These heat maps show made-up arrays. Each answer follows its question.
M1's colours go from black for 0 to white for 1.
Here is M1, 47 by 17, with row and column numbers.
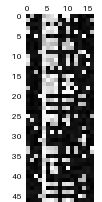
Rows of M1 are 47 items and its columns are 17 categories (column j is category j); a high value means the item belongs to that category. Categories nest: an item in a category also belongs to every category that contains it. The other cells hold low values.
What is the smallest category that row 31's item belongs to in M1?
3
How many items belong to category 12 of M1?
9
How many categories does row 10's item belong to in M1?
8
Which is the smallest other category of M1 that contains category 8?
6
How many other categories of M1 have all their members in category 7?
9
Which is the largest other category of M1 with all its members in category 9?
11
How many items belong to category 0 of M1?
10
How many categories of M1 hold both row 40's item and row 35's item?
3
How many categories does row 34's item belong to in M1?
8
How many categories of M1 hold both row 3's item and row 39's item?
3
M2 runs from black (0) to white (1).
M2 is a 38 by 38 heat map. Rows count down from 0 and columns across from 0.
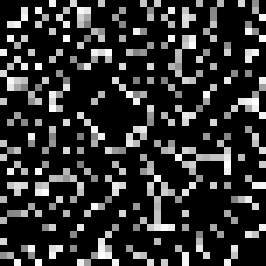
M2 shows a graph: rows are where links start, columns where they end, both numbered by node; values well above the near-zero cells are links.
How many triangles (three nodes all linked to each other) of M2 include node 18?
7
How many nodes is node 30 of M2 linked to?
10
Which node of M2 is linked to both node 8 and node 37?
node 2
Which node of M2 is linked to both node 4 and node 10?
node 35
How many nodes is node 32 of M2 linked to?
12
